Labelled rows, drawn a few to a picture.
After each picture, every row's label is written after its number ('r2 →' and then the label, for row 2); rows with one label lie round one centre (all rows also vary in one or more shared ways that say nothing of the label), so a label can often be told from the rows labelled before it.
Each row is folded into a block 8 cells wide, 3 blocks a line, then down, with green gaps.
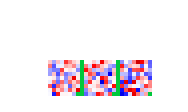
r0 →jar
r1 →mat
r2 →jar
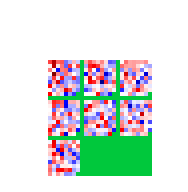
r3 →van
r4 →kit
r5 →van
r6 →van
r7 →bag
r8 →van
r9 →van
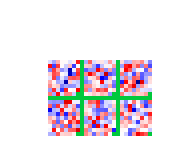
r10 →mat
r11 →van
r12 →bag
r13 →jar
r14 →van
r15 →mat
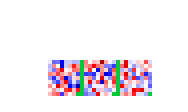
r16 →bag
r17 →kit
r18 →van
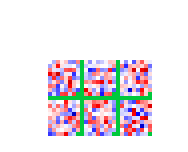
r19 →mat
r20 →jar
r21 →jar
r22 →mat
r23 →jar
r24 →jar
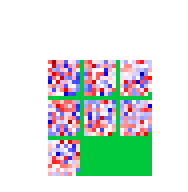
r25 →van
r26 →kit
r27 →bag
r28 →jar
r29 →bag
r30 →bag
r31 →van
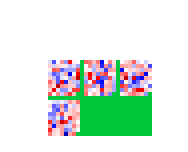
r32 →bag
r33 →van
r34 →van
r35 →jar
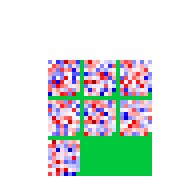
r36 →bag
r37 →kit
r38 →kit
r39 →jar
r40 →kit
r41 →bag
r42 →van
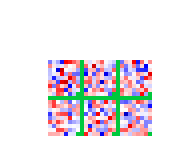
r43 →jar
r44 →kit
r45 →van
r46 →kit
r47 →jar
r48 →bag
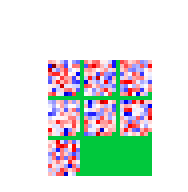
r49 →bag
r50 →bag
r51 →kit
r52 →jar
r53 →jar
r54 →bag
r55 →jar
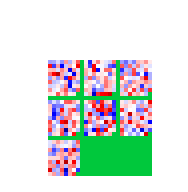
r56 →mat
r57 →mat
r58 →jar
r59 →jar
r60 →jar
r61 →mat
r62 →jar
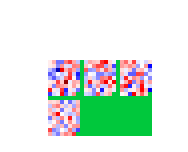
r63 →jar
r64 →jar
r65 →van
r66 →mat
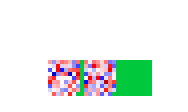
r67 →kit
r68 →jar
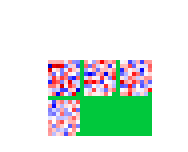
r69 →bag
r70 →kit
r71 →kit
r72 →jar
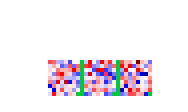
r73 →kit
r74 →van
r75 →kit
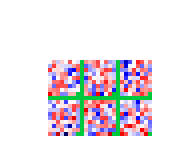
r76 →bag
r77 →jar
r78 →jar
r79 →jar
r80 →mat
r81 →bag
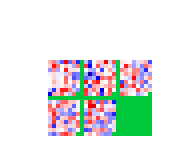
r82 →kit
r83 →jar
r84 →bag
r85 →mat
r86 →kit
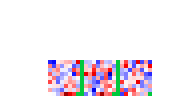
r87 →mat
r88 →mat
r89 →kit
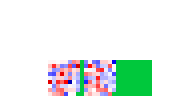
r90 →kit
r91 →bag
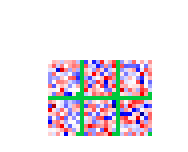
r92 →jar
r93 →mat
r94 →van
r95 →bag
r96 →bag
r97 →kit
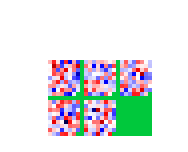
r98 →kit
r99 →van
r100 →van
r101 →mat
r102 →jar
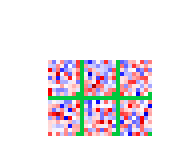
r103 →mat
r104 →bag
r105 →jar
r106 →mat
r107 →jar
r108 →mat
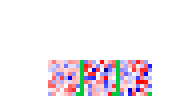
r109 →van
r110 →mat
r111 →jar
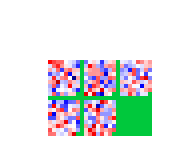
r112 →kit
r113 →bag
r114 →jar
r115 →bag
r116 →bag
